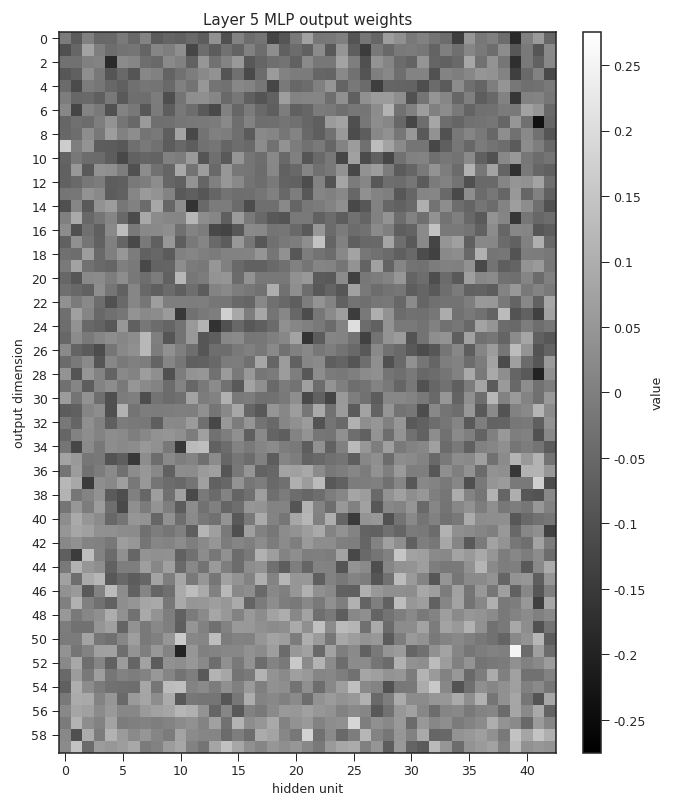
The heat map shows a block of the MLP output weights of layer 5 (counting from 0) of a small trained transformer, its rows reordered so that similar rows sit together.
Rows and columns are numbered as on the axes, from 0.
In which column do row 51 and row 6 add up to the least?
10
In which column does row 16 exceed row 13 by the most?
5
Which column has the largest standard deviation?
39
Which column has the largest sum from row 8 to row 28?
27
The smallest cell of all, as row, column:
7, 41
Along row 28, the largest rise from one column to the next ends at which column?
42
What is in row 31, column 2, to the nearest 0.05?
0
